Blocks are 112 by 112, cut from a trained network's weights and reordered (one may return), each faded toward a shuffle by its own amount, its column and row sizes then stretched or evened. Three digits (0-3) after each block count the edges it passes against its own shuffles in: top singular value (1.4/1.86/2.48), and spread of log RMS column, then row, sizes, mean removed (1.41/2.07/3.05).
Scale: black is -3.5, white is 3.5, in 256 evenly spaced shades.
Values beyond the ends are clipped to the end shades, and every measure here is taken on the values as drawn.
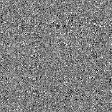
0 2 2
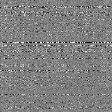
2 0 3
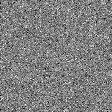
1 0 0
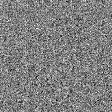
1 0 1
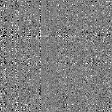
0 3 2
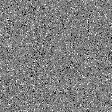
0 1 0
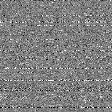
2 0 3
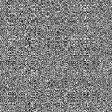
3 2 1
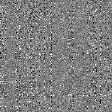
1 3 2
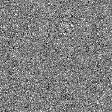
1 1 0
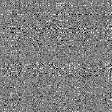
1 2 3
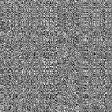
3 3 0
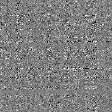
0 2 3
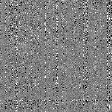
1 3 2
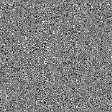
0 2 2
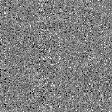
1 2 0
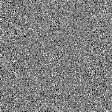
0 2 1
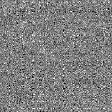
2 2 1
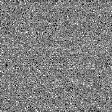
1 1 1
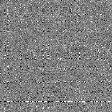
2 2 2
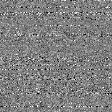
0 0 3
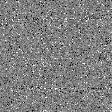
1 1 1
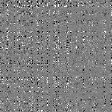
0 3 3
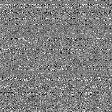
1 0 3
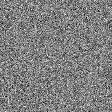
0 0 0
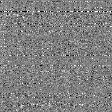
1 0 3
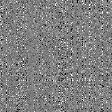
2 3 1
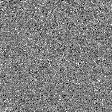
0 0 2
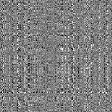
3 3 2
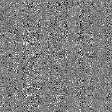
0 3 2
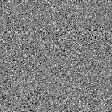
2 0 1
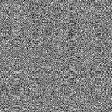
3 1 1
